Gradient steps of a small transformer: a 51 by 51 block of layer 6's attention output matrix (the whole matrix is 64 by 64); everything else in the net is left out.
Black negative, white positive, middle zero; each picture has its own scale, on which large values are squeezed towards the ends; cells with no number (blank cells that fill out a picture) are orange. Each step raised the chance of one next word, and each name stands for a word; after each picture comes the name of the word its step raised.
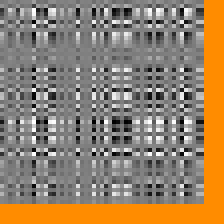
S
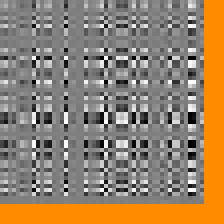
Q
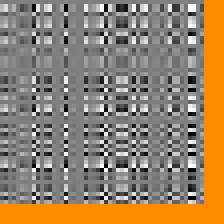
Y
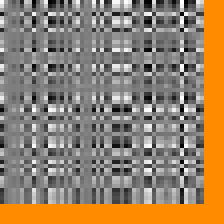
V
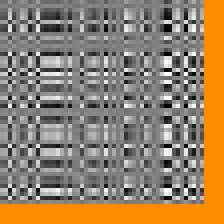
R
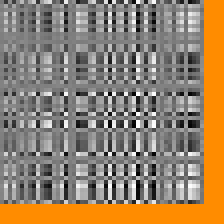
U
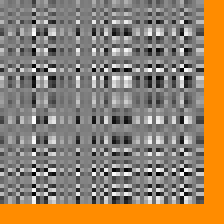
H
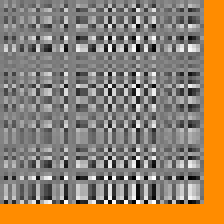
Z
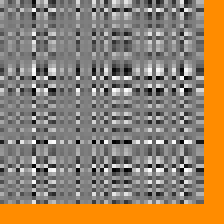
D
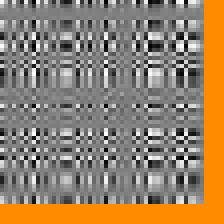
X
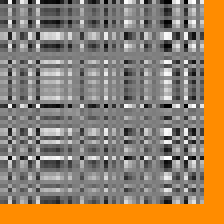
X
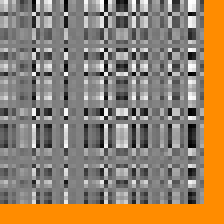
V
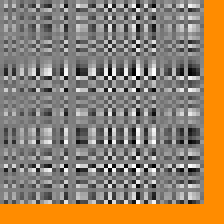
D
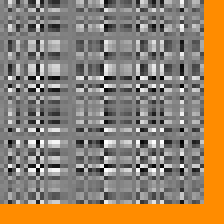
D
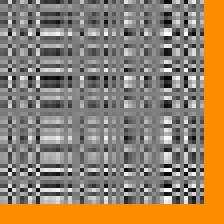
H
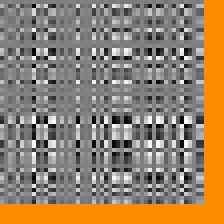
Q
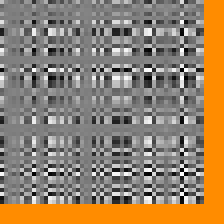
H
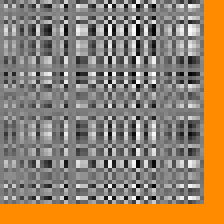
R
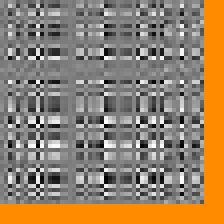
Q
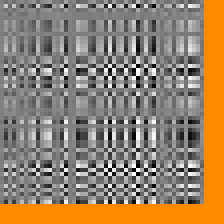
H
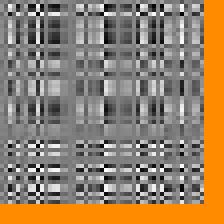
Y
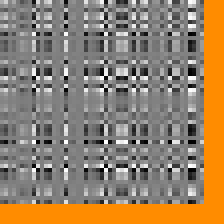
D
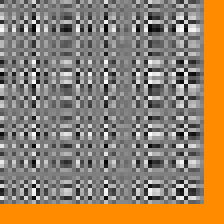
R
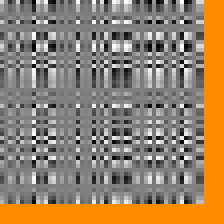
X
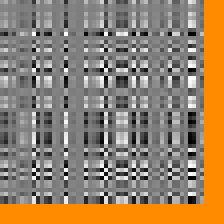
H
